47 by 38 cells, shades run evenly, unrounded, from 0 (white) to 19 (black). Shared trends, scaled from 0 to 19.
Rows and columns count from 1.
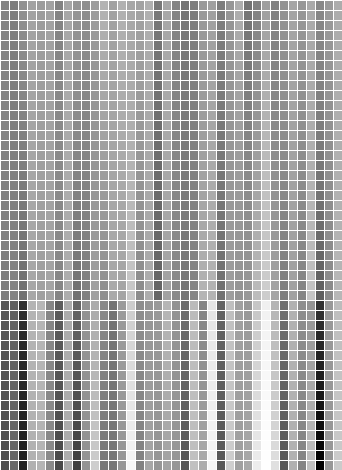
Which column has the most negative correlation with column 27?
8
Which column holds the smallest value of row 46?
30
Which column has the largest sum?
36
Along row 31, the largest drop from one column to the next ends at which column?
4
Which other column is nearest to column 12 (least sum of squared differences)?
16
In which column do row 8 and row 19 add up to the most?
18
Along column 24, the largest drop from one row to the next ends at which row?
31
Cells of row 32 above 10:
10
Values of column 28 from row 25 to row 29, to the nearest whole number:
8 8 8 8 8
